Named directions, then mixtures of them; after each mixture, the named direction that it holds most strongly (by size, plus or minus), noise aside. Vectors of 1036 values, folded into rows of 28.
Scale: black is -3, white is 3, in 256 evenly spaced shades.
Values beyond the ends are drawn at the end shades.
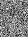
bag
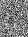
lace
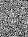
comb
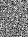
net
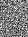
net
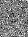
comb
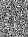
lace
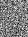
net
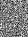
net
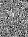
comb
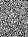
comb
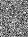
bag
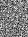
net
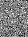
comb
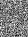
bag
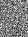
net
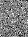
comb
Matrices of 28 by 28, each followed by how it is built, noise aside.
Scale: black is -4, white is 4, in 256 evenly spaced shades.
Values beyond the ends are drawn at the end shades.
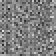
repeating rows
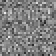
blocks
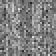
blocks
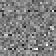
uneven rows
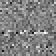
uneven rows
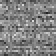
blocks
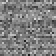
blocks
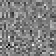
low rank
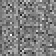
repeating rows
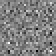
low rank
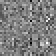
low rank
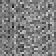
repeating rows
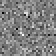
uneven rows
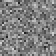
repeating rows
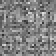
blocks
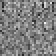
low rank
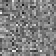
low rank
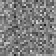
repeating rows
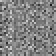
repeating rows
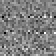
uneven rows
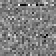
uneven rows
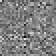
low rank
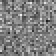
blocks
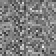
repeating rows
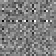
low rank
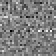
uneven rows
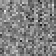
blocks
